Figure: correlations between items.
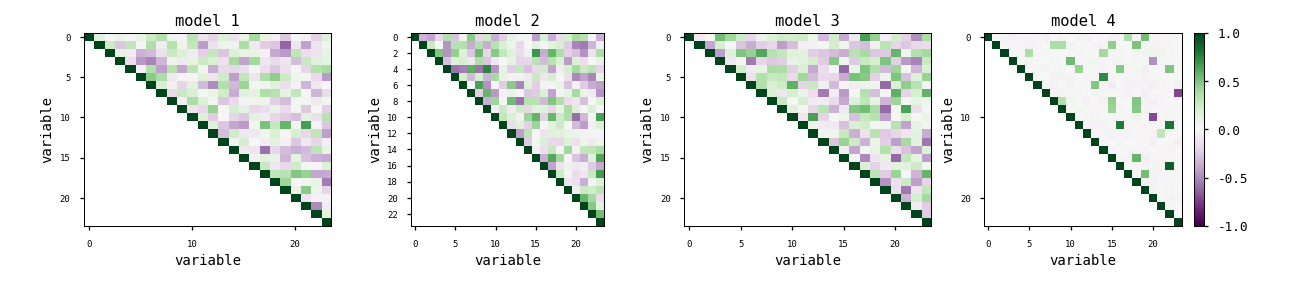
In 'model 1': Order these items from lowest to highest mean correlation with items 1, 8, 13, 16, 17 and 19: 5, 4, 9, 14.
14, 9, 4, 5
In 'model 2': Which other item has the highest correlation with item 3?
2
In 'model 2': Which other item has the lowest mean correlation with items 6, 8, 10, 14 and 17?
4
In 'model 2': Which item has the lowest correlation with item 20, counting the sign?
10
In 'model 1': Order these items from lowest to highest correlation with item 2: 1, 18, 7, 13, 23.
18, 13, 7, 23, 1
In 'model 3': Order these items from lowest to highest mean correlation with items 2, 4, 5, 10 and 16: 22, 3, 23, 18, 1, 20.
1, 3, 18, 22, 23, 20
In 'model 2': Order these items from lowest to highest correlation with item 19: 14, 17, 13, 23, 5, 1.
1, 5, 17, 13, 23, 14
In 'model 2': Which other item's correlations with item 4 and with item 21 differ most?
9
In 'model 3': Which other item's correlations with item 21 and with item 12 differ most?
9
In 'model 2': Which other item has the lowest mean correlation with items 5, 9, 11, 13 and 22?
6
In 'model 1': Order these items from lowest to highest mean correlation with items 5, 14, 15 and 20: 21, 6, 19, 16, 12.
21, 19, 16, 12, 6
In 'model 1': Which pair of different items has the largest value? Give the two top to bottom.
11, 21
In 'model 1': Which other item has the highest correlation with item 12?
9
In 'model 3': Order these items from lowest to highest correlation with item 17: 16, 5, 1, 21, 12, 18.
1, 12, 21, 16, 18, 5
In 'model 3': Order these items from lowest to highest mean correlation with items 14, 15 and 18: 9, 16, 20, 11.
20, 16, 11, 9
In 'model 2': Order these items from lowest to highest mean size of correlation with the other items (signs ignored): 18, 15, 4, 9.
18, 9, 15, 4
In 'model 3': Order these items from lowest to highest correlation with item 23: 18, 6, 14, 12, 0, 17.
12, 18, 6, 14, 0, 17
